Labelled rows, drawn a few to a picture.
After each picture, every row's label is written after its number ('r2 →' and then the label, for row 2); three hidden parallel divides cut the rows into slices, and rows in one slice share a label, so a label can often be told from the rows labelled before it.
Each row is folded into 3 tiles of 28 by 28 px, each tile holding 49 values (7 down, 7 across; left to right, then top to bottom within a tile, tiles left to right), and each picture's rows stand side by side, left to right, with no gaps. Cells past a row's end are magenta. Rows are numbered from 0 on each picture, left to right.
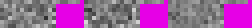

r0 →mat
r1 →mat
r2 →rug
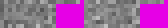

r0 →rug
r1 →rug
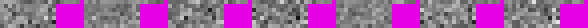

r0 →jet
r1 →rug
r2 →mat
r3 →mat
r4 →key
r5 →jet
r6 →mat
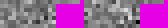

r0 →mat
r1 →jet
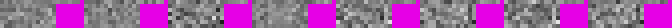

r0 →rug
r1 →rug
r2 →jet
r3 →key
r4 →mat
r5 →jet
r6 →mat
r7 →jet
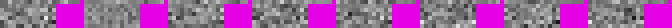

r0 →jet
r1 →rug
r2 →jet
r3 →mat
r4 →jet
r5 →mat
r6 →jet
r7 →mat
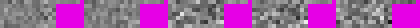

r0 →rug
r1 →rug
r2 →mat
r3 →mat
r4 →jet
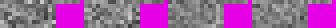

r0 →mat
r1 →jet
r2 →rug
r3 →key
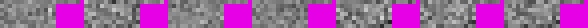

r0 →rug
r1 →jet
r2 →key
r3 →rug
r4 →jet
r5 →jet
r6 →jet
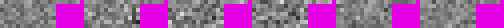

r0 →rug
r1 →jet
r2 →mat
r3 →mat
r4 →key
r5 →key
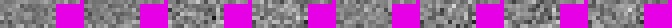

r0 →rug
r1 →rug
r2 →mat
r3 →jet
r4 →key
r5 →jet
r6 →mat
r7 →jet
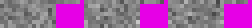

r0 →key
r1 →rug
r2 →rug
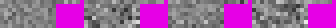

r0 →key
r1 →mat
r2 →key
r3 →mat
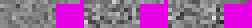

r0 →rug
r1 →mat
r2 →jet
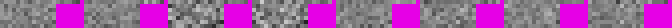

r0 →key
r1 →key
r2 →jet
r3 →jet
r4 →key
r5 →key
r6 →key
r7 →key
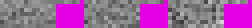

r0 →key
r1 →key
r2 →mat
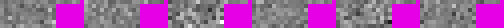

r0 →rug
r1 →key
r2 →mat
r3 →key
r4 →jet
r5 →key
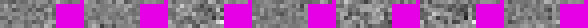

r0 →rug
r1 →key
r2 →mat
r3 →key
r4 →jet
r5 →mat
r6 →rug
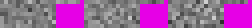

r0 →rug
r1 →key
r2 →jet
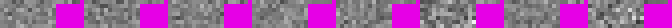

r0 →rug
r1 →rug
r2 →key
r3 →key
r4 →rug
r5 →mat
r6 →rug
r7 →jet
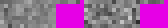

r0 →rug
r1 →jet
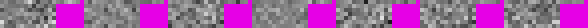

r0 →mat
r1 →key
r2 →jet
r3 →rug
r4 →jet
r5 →jet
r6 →mat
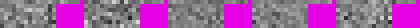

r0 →jet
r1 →mat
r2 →key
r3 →key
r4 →jet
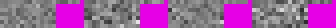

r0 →key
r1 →mat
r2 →rug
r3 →jet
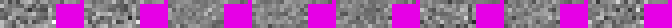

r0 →mat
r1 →mat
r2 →key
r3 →key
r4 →rug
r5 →jet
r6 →key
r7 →mat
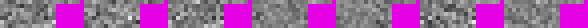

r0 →mat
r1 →jet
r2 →mat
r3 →rug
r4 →key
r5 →mat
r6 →rug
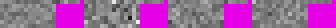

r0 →key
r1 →mat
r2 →key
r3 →key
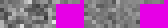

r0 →mat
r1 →key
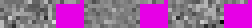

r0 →mat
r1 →key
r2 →jet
